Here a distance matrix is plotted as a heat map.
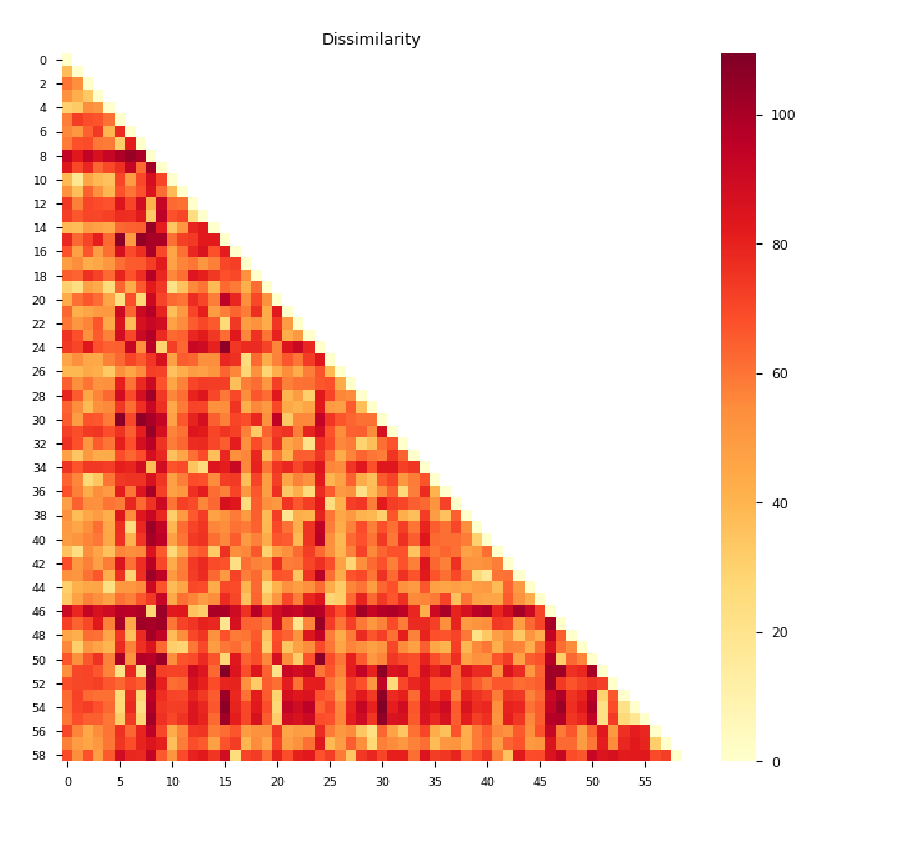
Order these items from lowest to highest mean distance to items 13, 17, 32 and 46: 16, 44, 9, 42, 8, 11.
8, 44, 11, 42, 16, 9
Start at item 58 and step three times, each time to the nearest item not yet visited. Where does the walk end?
27
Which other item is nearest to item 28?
36
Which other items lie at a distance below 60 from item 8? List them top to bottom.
12, 13, 34, 46
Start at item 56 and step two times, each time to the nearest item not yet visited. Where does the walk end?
57
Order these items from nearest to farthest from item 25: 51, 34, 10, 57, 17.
17, 57, 10, 34, 51
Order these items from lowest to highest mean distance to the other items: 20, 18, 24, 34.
20, 18, 34, 24
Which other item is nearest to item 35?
2
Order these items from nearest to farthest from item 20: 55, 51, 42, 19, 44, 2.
51, 55, 44, 19, 2, 42
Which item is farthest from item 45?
9
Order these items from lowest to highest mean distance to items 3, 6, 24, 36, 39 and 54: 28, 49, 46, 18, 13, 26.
26, 49, 28, 18, 13, 46
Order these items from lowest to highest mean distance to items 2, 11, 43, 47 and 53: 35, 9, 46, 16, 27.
35, 27, 16, 9, 46
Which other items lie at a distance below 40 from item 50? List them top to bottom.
15, 22, 47
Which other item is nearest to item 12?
13
